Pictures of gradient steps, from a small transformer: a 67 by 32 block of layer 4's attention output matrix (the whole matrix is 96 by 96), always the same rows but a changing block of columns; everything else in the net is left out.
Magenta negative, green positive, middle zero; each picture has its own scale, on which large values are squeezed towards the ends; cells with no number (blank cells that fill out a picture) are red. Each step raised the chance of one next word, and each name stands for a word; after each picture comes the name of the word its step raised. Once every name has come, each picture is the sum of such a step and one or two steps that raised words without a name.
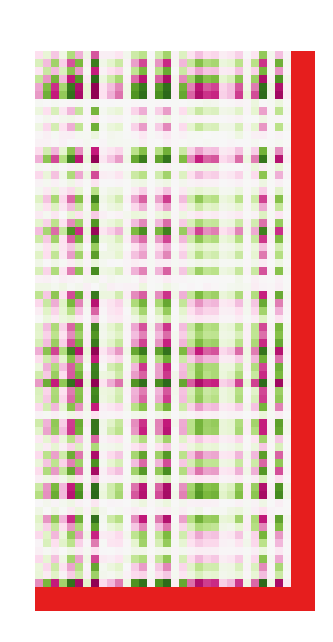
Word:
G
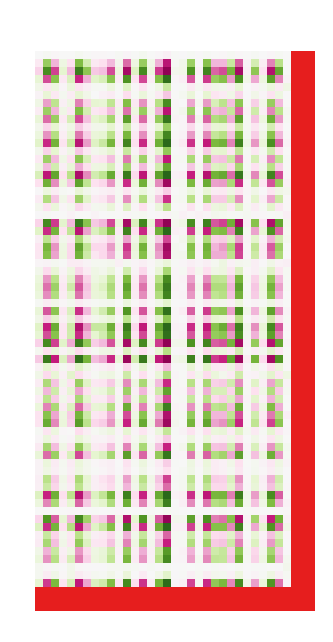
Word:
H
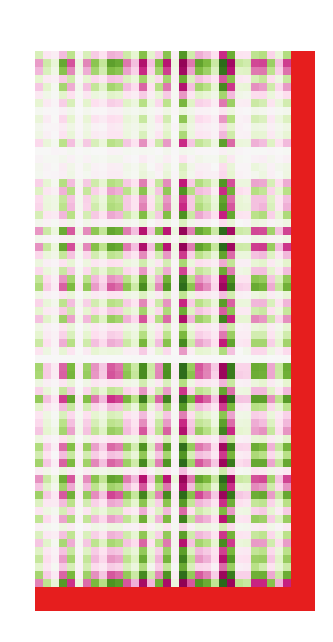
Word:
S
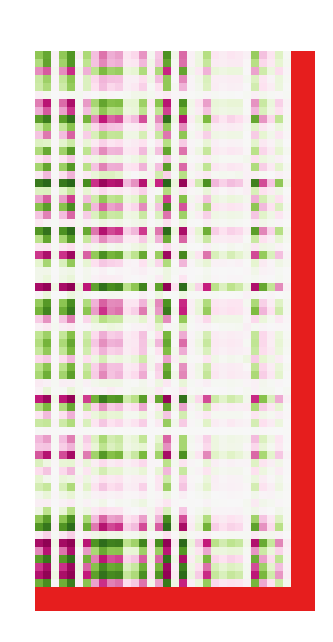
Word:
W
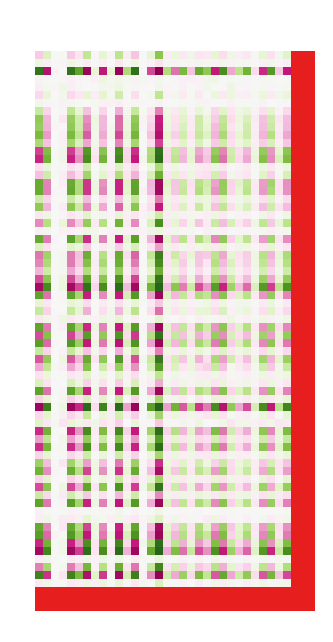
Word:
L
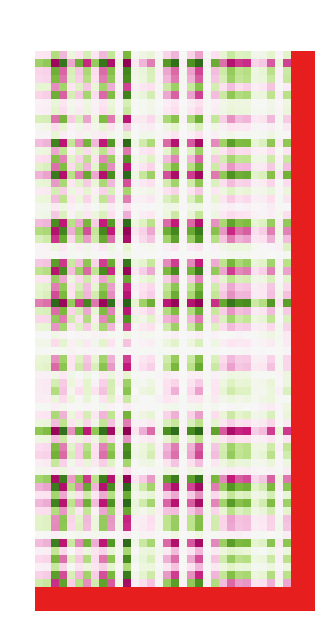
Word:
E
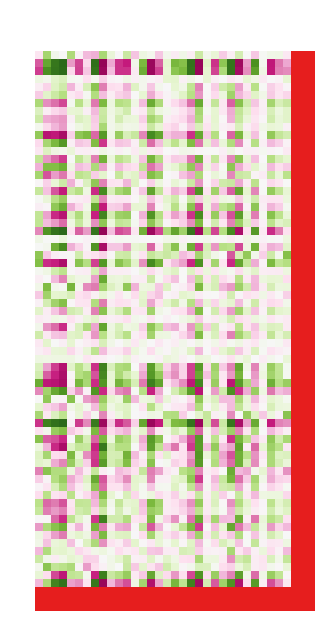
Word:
S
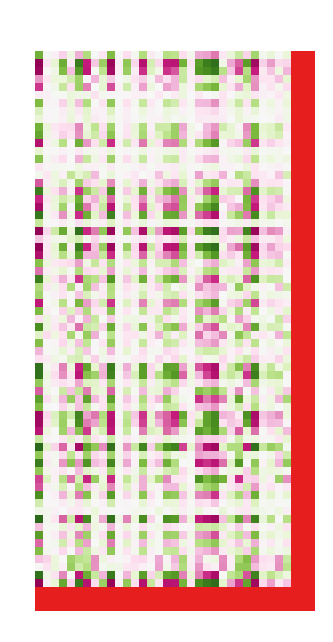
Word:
S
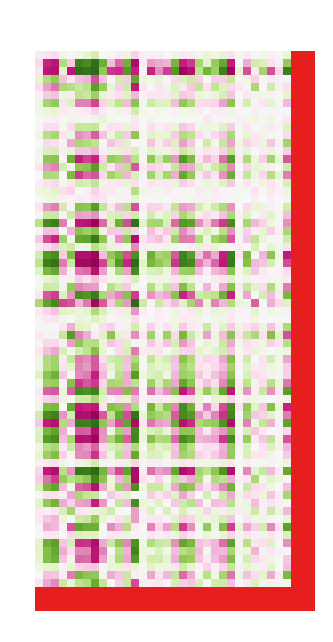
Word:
L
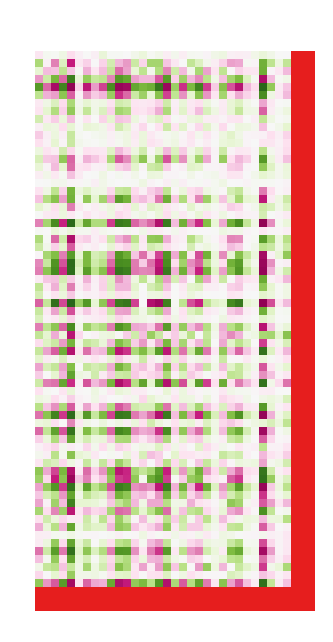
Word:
G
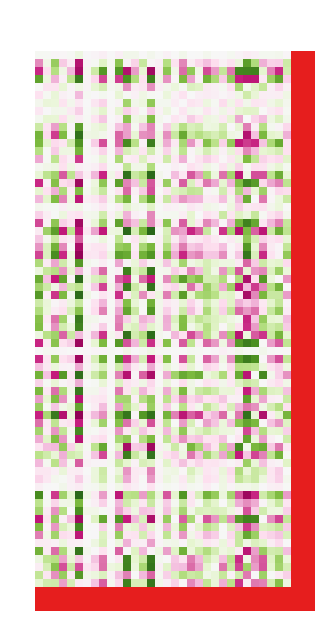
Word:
H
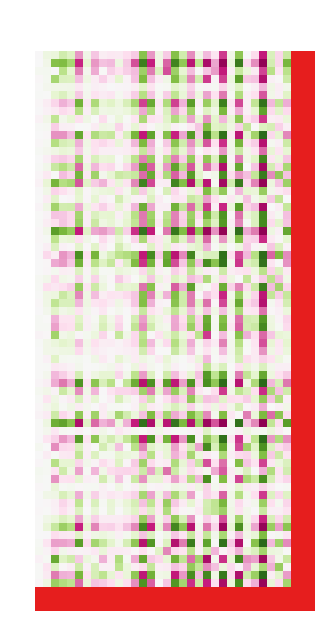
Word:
W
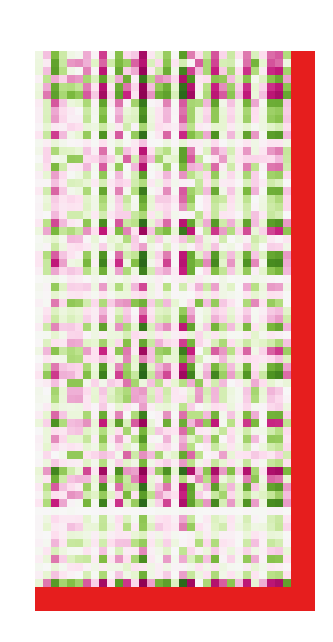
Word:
G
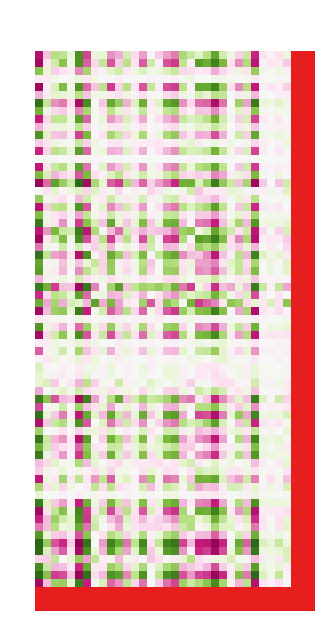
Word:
W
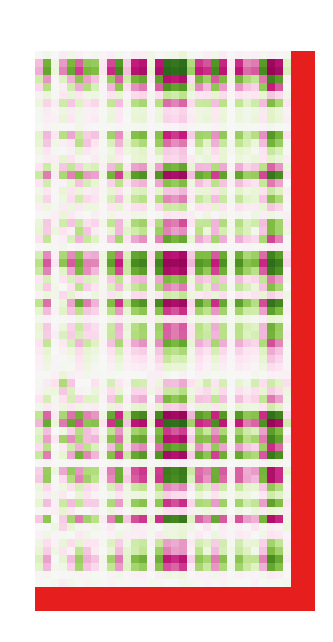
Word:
H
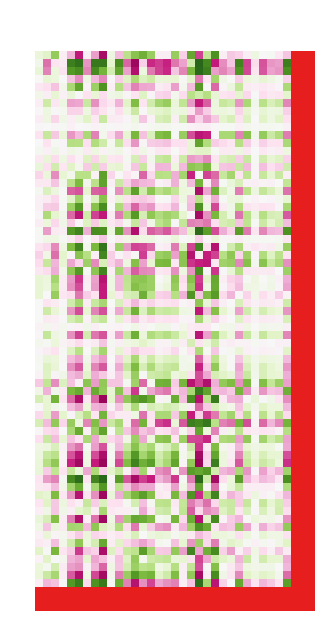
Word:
S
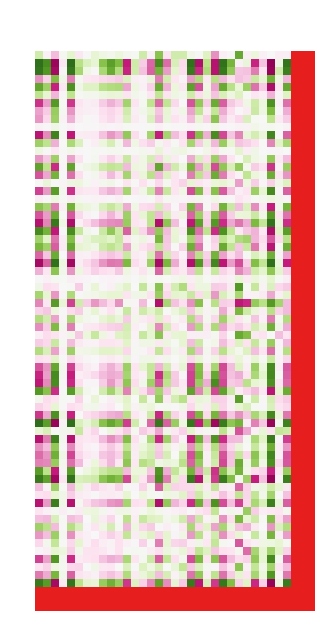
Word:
S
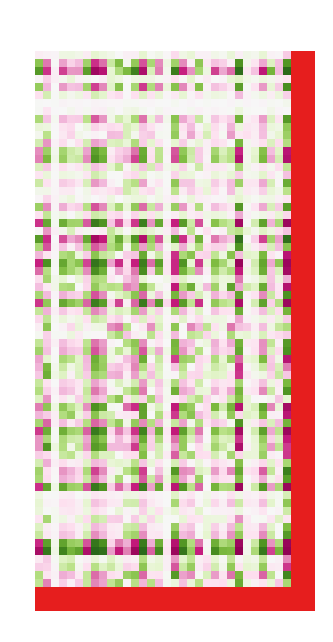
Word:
L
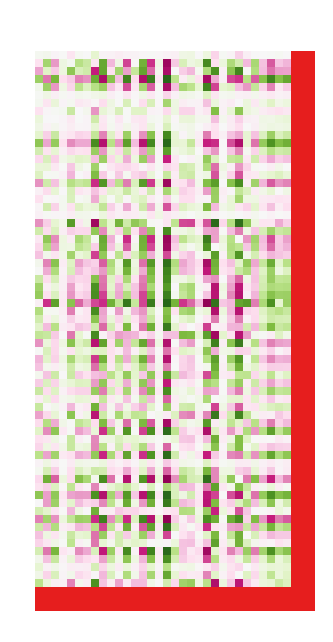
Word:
H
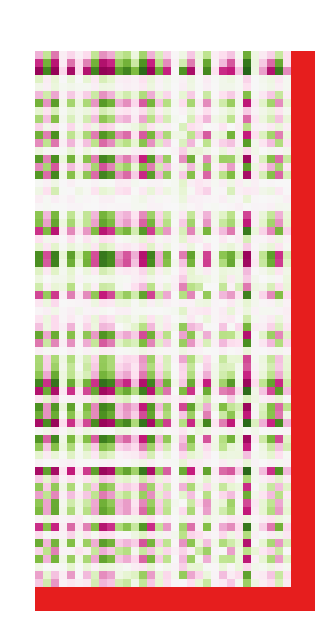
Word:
L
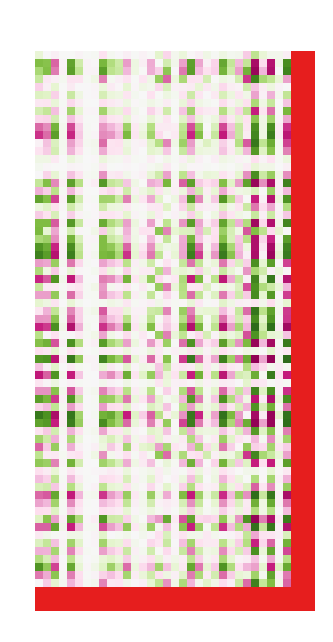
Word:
H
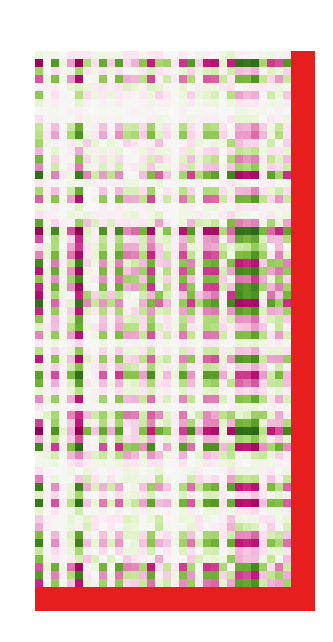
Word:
E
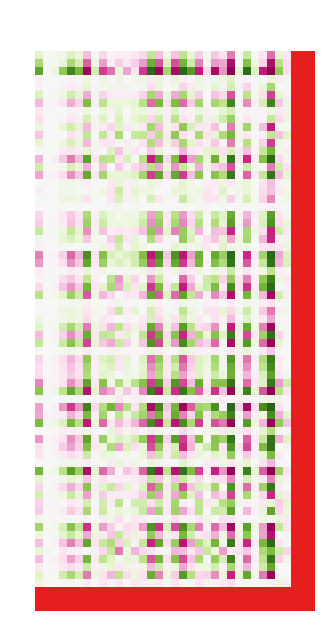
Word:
L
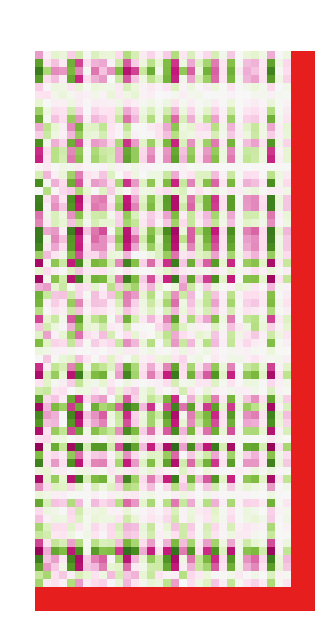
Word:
L
